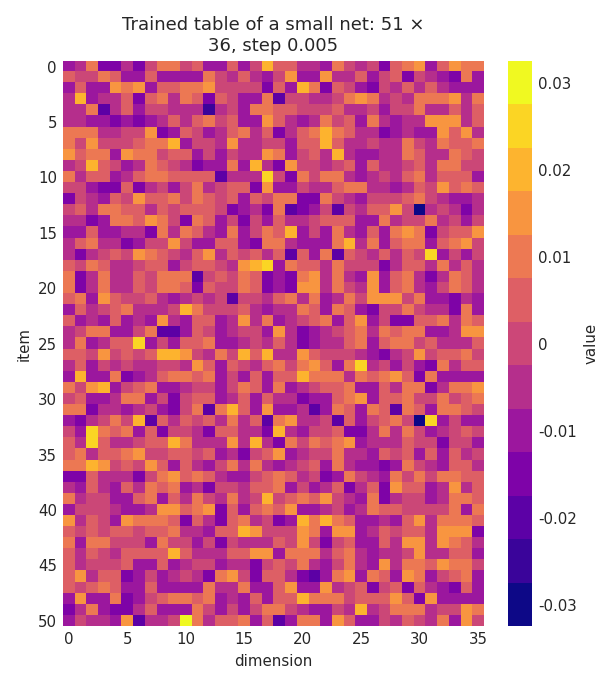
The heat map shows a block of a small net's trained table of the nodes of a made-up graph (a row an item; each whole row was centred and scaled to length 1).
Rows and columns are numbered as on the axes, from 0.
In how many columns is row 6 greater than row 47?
22
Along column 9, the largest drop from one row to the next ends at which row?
45
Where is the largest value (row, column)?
50, 10
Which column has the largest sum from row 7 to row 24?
29
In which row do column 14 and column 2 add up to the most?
34
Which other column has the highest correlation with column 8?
9
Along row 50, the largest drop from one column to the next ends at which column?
6
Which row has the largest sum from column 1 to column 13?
26
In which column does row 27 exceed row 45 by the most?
25
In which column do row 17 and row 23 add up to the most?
31
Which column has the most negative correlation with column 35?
4
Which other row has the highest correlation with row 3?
11
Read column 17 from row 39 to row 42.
0.02 0.01 0 0
